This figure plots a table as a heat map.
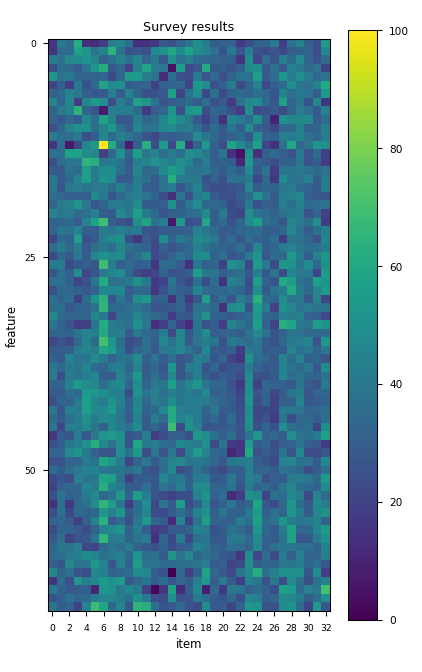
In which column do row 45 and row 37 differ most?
14
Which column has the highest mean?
6
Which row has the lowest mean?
0
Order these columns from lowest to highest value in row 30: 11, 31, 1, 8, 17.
17, 1, 8, 31, 11
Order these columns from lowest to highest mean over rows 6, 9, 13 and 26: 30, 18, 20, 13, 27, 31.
20, 18, 31, 13, 30, 27
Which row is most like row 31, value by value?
26
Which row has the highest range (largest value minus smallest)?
12
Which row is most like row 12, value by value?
54
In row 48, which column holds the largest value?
23
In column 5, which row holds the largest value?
66
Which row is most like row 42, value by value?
41
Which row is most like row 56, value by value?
30
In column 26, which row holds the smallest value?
9
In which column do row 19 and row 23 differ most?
10
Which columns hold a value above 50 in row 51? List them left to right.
6, 7, 32
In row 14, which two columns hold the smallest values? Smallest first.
22, 32
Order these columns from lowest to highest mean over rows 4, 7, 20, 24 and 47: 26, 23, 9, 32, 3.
32, 26, 3, 9, 23
